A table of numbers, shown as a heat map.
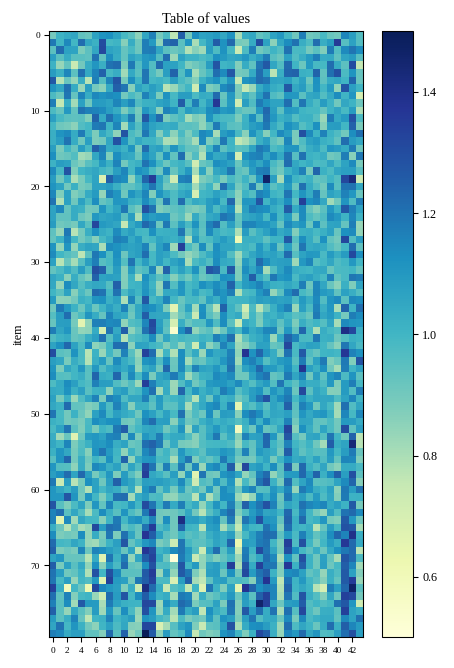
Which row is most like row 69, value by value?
39
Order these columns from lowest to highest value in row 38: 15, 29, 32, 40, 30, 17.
17, 40, 29, 32, 30, 15
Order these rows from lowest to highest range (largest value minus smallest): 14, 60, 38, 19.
60, 14, 38, 19
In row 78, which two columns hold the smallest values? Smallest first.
15, 21
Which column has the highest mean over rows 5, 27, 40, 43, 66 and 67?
33
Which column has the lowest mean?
26
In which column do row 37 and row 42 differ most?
27
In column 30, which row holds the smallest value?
31
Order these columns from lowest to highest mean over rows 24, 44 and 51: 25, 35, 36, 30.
36, 30, 25, 35
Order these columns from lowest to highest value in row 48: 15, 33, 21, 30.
21, 15, 33, 30
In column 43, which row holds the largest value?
43
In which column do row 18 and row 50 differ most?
2
